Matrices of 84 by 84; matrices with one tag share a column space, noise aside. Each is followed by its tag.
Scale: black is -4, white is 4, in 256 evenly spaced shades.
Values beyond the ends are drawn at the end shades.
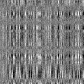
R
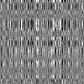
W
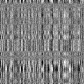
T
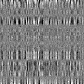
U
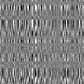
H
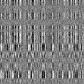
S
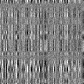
T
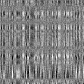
R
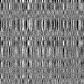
W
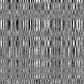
W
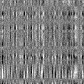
R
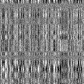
T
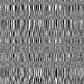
H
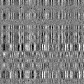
S
